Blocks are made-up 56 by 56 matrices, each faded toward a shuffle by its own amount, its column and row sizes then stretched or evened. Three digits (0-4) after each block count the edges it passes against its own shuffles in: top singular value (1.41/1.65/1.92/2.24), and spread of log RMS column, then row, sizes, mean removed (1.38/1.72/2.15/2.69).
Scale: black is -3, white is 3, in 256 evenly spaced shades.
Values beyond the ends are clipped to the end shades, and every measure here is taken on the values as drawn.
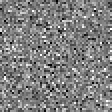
2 1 0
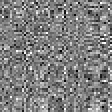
4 3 0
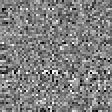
3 1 3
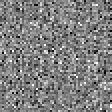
3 1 1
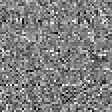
2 1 3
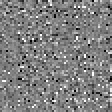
0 2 2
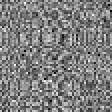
4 0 0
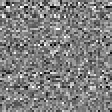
3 0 3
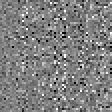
1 3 1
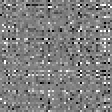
4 3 4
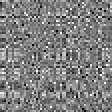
4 0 1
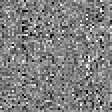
0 3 1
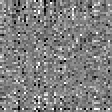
2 4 2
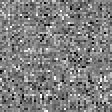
2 1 1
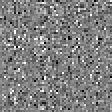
2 2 1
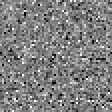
1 0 0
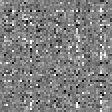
2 3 3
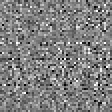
2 1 3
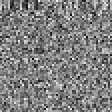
3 0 2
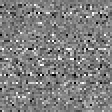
0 0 4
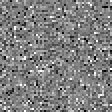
2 0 1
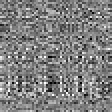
4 1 4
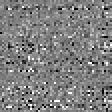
1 2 4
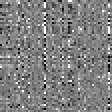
4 4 1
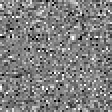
1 0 2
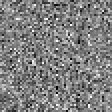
1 2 0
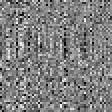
4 3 1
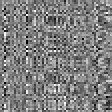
4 4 1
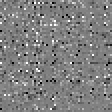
0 3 3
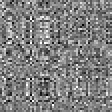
4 3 2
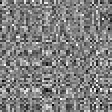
4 2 3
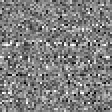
2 0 3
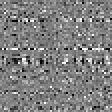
4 1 4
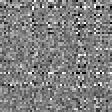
3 3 3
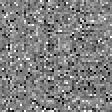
3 0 0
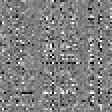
3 4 3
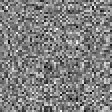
3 2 0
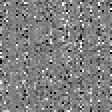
1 4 1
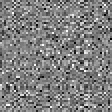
4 1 1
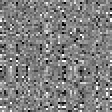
4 4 0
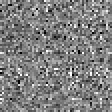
1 2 3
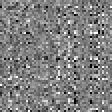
4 4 3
